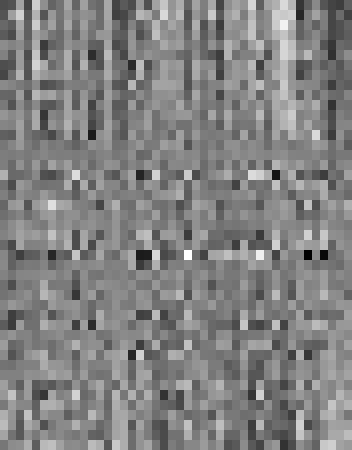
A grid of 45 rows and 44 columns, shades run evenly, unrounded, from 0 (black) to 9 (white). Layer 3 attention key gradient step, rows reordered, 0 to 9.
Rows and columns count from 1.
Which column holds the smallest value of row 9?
42
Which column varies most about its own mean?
36
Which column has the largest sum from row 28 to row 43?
38
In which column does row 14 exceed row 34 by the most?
40
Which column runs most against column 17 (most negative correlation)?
18
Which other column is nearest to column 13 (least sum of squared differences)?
31
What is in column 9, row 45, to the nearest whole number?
5
